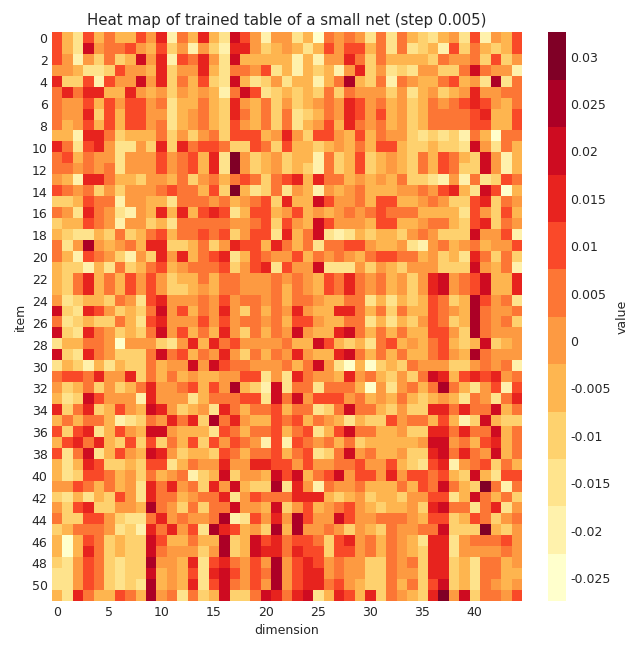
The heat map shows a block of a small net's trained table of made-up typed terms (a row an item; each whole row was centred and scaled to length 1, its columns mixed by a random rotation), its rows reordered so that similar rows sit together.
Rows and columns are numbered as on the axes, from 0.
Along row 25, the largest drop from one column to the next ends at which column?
1
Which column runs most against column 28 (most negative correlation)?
15
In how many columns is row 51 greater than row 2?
25
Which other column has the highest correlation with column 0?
10
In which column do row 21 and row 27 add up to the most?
40
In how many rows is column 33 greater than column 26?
15
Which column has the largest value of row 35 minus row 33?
13
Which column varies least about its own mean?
33
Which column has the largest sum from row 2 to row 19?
17
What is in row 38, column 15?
-0.01
